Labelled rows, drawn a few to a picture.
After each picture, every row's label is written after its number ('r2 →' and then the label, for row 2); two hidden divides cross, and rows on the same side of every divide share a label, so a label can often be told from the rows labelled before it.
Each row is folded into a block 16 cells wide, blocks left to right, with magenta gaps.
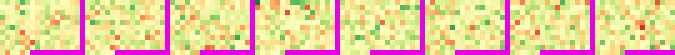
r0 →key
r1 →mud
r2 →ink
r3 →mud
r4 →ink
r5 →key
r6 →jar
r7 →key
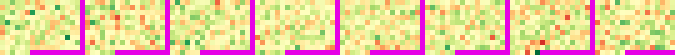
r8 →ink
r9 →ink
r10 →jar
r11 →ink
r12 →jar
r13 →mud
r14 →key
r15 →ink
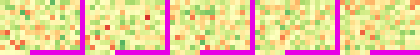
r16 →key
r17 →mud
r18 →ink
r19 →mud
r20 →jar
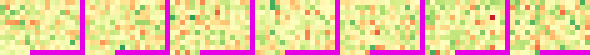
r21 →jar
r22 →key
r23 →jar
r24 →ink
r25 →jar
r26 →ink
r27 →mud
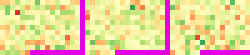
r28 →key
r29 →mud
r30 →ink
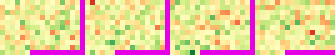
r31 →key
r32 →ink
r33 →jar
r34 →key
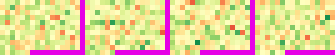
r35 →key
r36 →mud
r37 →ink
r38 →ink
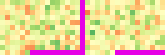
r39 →key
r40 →mud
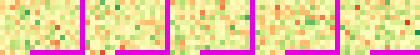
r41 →jar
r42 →jar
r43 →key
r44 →ink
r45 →key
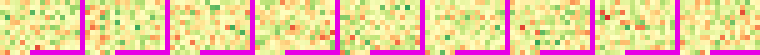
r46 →jar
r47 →key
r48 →key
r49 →key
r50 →ink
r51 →ink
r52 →ink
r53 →key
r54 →key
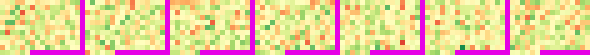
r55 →ink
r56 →jar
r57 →ink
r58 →key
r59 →key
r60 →key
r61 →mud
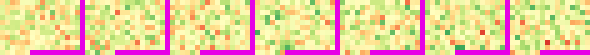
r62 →key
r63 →jar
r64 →ink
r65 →jar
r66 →jar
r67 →key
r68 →jar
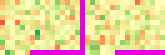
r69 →jar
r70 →key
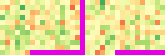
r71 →jar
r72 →ink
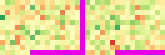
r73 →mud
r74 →key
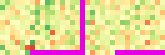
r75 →mud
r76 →jar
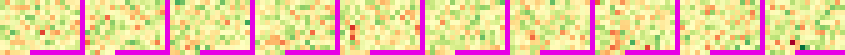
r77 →key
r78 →mud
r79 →key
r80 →key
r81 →ink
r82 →ink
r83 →key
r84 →jar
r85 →mud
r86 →key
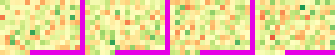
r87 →ink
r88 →ink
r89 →mud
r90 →mud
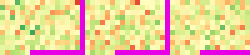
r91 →jar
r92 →ink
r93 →key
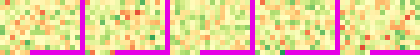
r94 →ink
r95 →jar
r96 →key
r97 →key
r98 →ink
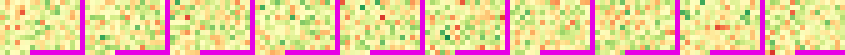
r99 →mud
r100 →jar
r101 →jar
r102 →ink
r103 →jar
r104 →ink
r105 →jar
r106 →mud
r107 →jar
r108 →key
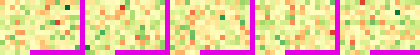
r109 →jar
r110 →mud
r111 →ink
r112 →ink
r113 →mud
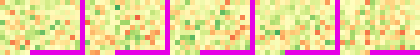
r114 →key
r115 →key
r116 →mud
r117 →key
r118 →key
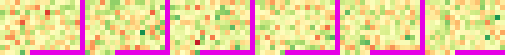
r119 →ink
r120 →jar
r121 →key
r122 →mud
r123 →ink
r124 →jar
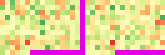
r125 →key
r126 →key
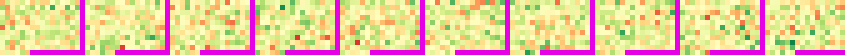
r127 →jar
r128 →ink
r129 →ink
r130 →key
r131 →mud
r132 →ink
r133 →ink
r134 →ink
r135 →jar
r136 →jar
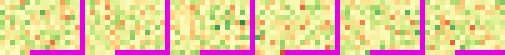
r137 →ink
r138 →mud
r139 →mud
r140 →jar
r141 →key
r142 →mud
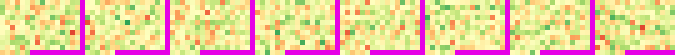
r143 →ink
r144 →key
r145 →key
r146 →mud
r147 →mud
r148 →jar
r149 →mud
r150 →jar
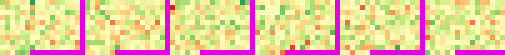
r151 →ink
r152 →jar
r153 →mud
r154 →jar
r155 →mud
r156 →key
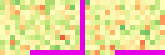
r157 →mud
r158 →ink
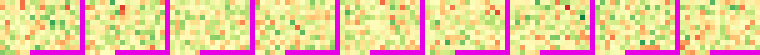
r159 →key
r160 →ink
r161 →jar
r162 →key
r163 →jar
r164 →mud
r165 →jar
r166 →jar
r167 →jar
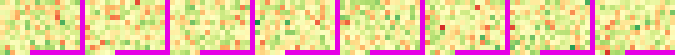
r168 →mud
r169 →mud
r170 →jar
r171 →ink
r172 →key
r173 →mud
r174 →mud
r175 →ink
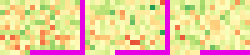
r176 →mud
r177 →jar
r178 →ink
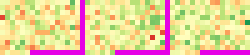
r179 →ink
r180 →mud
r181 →jar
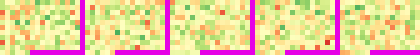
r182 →mud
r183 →jar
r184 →jar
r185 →key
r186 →ink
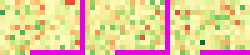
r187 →ink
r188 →mud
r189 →mud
